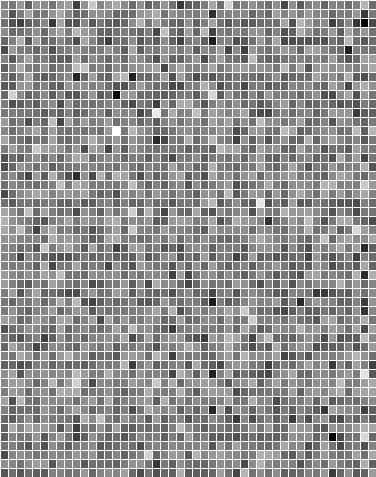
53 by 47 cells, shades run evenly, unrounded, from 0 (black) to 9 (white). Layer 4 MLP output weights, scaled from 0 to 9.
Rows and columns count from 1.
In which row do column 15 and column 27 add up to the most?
15
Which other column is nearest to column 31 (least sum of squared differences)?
16
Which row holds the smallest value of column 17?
9
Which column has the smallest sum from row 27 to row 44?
36
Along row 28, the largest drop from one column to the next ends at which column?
46
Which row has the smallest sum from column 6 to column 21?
29
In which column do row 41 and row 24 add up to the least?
42
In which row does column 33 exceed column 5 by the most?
23
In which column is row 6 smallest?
44
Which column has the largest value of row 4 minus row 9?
10
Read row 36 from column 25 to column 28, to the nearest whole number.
4 5 5 4
